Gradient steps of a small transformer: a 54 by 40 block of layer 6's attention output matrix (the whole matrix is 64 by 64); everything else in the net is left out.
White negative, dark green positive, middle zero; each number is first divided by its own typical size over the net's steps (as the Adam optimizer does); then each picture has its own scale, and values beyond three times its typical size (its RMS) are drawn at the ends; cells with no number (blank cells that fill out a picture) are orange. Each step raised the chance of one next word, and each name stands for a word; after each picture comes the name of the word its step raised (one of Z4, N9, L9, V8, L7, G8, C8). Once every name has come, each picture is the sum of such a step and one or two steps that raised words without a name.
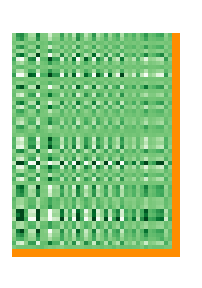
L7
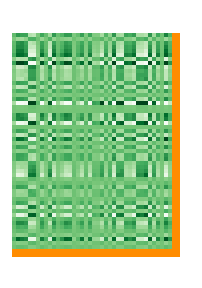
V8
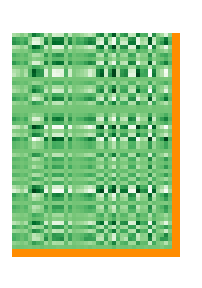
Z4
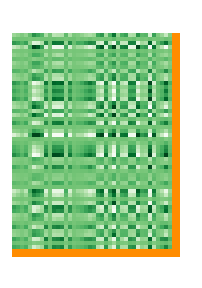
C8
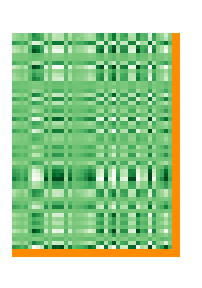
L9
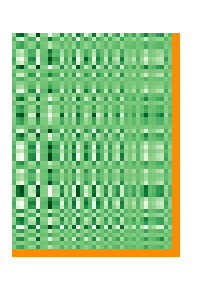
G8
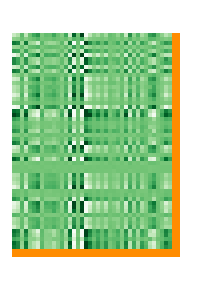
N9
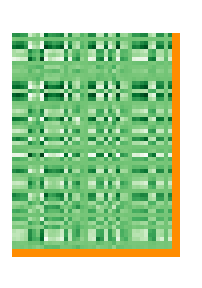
G8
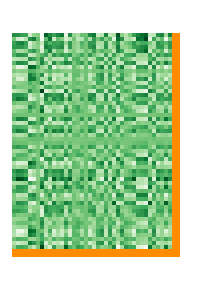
L9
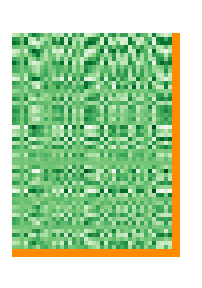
Z4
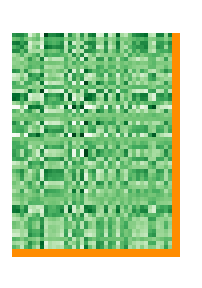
C8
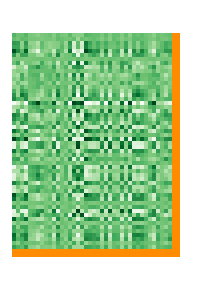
V8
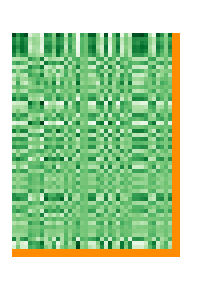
V8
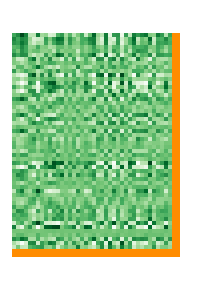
L7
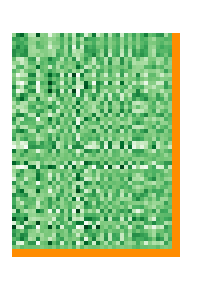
L7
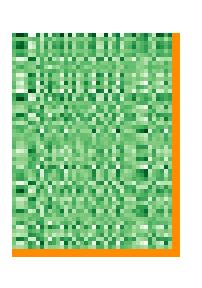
G8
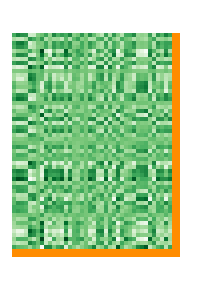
L9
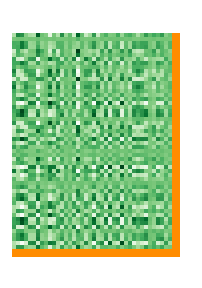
V8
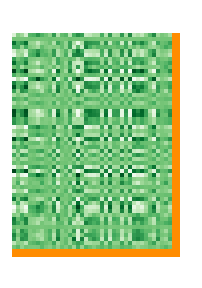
N9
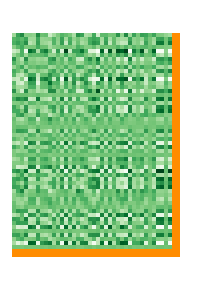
L9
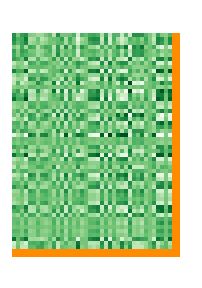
C8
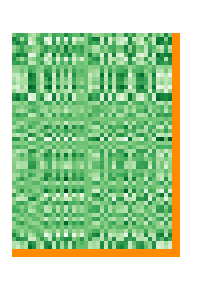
Z4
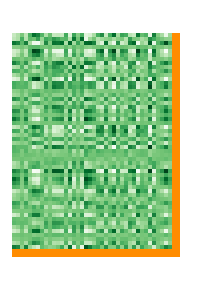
L9
